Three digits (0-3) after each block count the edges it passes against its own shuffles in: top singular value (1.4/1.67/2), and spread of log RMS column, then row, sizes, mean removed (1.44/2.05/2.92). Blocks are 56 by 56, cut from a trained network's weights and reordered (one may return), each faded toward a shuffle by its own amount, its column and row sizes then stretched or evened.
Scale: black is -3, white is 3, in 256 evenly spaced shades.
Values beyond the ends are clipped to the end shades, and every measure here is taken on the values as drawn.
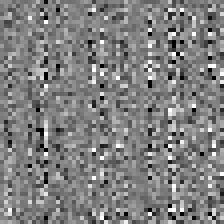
2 3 1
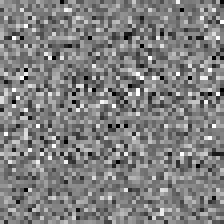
0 0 2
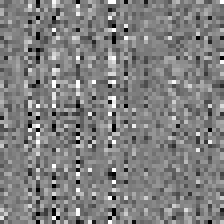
2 3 1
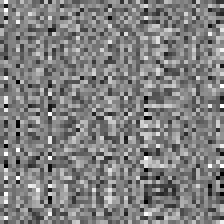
3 3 0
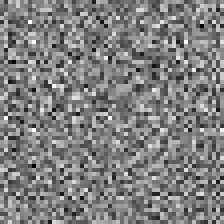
3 1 1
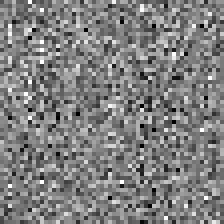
0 2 0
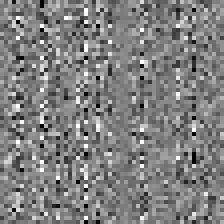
1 3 0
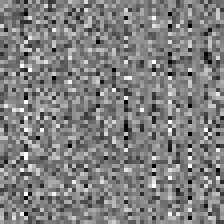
0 3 0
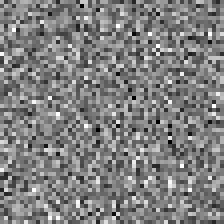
1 1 0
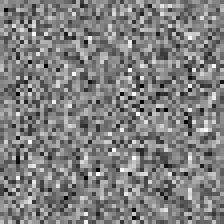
2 1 0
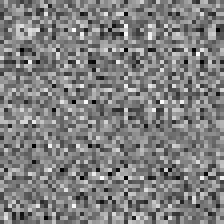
3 0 2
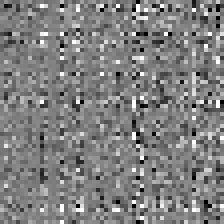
0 3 2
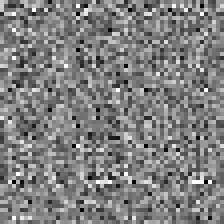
2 1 2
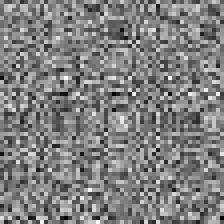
3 0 1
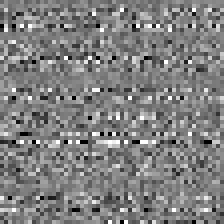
2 0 3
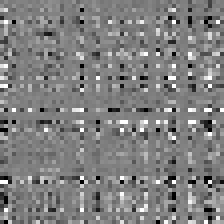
3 3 3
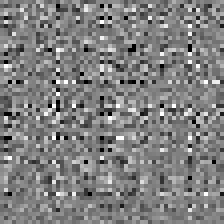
3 2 3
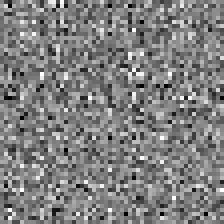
2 2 1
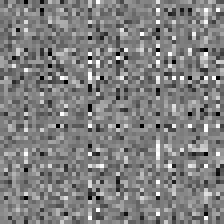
0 3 2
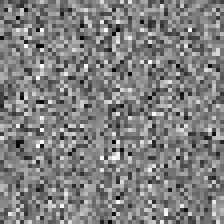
0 2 1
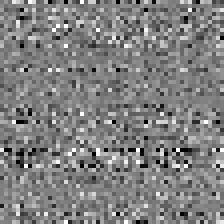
1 1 3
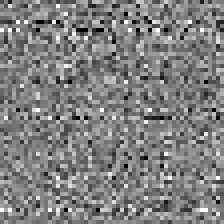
2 1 2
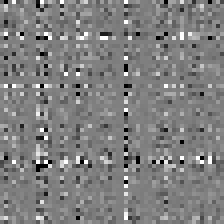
1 3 3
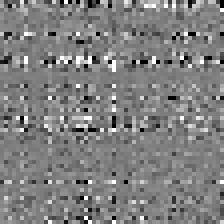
1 2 3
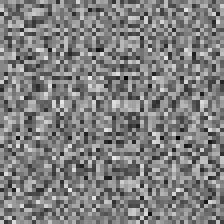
3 0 0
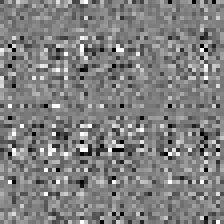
1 2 3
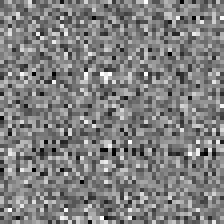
1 1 2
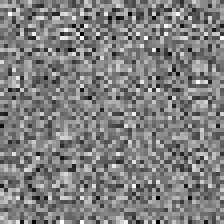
3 0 2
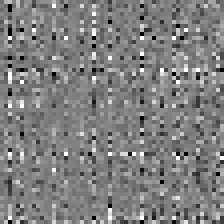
2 3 2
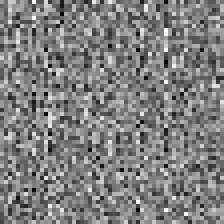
3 2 0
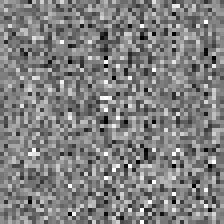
0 2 0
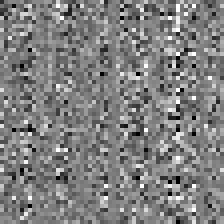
1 3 1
